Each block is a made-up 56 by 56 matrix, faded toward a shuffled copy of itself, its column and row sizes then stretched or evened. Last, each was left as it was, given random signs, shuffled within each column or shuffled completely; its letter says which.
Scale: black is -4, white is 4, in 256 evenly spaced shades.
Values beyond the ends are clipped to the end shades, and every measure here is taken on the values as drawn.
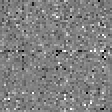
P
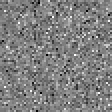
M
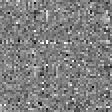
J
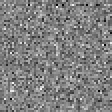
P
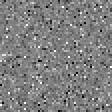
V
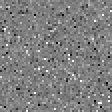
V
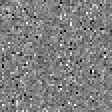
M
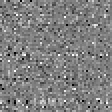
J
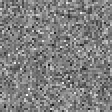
V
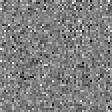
J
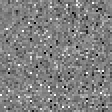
M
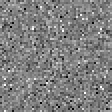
V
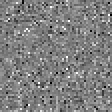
J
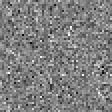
M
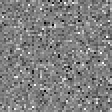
V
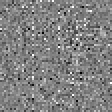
P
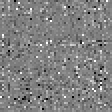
P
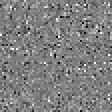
P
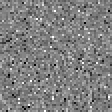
V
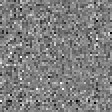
P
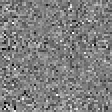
P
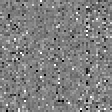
M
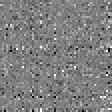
J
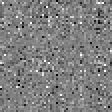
J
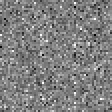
M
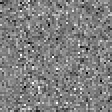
M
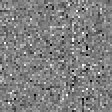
M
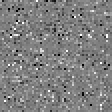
P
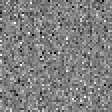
M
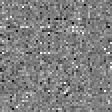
P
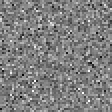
V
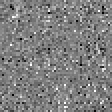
P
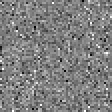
M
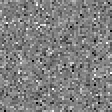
M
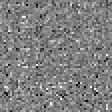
J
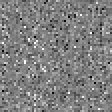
M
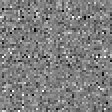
P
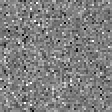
M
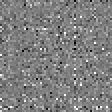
J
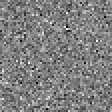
V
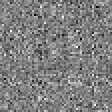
J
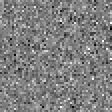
M
